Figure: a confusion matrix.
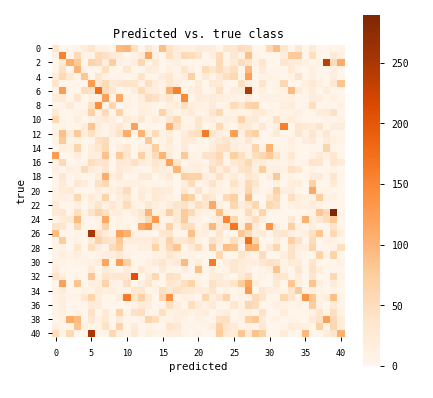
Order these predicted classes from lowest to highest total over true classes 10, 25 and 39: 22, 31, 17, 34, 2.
2, 34, 31, 17, 22
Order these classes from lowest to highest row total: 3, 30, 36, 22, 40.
36, 3, 22, 30, 40
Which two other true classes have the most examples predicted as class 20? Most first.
31, 18
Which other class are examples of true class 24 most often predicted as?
14
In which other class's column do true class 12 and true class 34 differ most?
21
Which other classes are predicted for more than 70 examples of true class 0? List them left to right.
9, 10, 15, 31
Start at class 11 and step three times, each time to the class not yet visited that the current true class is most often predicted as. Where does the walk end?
40
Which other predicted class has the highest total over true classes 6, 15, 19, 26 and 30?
27
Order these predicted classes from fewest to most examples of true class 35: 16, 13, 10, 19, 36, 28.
19, 13, 28, 36, 16, 10
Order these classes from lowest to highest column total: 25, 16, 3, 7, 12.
12, 3, 25, 16, 7
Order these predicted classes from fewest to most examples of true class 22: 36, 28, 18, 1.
1, 36, 18, 28
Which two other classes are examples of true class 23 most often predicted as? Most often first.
39, 13
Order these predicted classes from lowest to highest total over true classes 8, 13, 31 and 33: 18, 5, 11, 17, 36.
11, 17, 5, 18, 36
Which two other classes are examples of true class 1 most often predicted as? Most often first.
13, 27
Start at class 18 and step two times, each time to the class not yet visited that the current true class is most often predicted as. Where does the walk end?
9
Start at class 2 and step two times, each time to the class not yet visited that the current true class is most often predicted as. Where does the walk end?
3
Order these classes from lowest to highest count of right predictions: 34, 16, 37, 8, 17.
37, 8, 34, 17, 16
